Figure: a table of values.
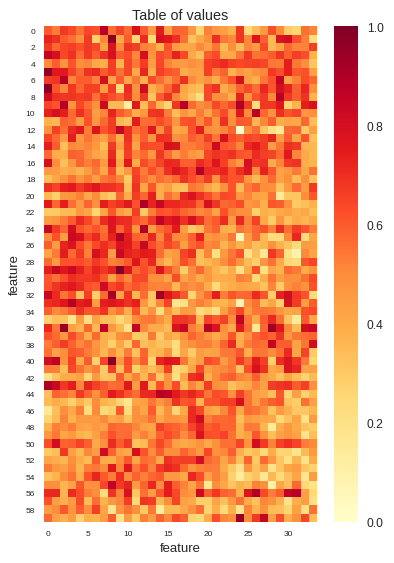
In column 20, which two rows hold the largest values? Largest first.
36, 21
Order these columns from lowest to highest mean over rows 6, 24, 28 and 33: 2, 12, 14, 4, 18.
18, 14, 12, 4, 2
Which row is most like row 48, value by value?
49
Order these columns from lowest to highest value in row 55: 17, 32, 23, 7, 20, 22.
20, 32, 23, 22, 17, 7
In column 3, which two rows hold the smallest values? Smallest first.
35, 45
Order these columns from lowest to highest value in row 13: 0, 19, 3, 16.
16, 19, 0, 3
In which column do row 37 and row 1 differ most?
8
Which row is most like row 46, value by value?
42
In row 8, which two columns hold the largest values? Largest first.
29, 0
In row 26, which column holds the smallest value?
31
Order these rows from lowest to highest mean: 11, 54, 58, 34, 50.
58, 54, 34, 11, 50
